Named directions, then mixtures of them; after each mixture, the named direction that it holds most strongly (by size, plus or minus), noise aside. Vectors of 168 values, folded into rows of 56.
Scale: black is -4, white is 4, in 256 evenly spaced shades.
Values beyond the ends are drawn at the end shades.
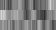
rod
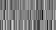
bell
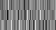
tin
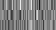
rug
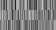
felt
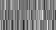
bell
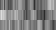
rod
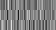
tin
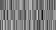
bell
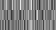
rug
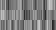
rod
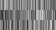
bell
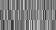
bell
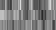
rod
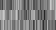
rod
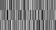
tin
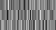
tin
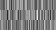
felt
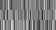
bell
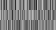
felt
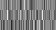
tin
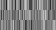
felt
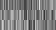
rug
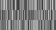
felt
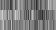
rod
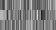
rug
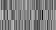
bell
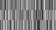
bell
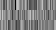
felt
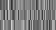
bell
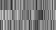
bell
